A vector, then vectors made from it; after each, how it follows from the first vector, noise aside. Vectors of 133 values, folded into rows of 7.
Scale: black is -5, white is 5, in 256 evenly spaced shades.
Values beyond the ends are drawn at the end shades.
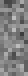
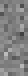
partly zeroed.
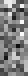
negated, scaled up.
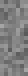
wrapped around, shrunk.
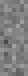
reversed, shrunk.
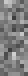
negated.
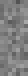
wrapped around, shrunk.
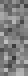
reversed, negated.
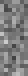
reversed, negated.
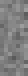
wrapped around, shrunk.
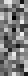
negated, scaled up.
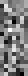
reversed, scaled up.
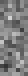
wrapped around.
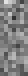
negated.
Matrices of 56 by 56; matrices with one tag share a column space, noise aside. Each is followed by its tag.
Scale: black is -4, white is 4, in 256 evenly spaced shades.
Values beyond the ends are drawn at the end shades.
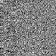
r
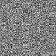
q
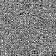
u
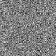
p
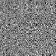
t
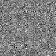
q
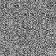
u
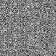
q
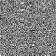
t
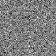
r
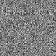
p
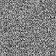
r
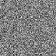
r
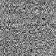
t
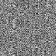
u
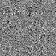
p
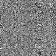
q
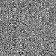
q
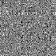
p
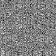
u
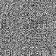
u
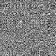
u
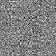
r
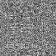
q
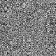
q
